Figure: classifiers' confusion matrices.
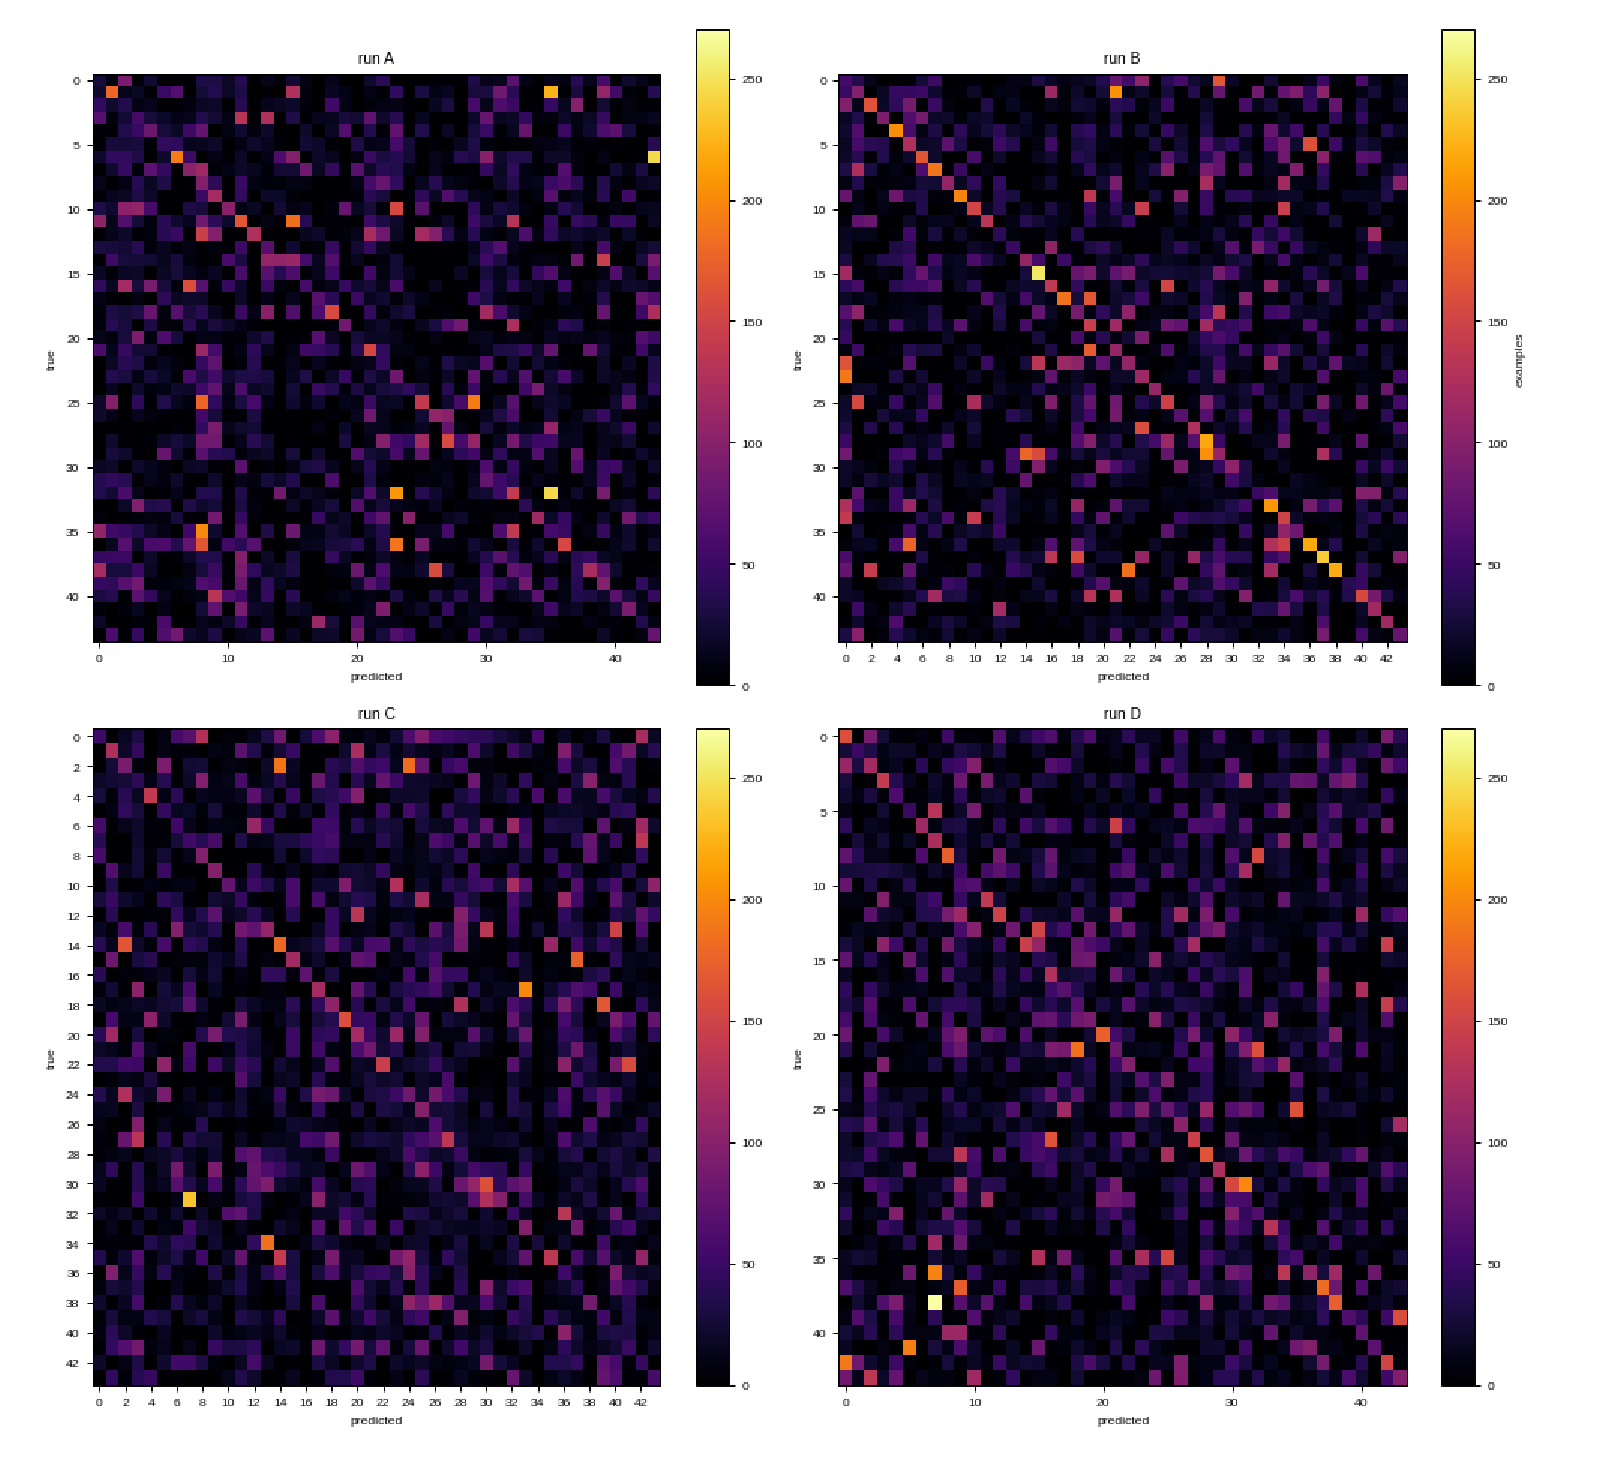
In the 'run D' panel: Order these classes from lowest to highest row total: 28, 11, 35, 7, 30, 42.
7, 11, 35, 42, 30, 28
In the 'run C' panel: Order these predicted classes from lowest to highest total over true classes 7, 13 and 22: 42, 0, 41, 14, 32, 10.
10, 14, 0, 32, 41, 42
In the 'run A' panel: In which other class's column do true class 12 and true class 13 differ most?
8
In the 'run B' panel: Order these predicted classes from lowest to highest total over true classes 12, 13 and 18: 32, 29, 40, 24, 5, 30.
24, 40, 30, 5, 32, 29
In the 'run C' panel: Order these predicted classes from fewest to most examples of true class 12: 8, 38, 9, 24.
38, 24, 8, 9
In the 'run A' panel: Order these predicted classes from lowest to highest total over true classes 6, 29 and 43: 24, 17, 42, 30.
42, 17, 24, 30
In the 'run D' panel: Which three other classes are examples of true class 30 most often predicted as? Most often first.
31, 9, 21
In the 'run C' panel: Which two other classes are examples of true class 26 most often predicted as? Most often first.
3, 38
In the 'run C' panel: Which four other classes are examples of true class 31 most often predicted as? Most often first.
7, 30, 17, 29
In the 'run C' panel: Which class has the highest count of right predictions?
14
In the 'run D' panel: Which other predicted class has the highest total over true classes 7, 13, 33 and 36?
34
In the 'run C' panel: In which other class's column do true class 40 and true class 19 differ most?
4
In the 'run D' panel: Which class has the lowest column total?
41
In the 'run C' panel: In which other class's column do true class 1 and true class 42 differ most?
20
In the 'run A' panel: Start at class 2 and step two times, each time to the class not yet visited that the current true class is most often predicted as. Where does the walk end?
11
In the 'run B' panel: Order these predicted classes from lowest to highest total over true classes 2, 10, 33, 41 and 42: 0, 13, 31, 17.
17, 13, 31, 0
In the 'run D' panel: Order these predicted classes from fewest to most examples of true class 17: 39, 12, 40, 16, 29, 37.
39, 29, 12, 16, 37, 40
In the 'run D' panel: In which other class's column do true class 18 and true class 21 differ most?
32
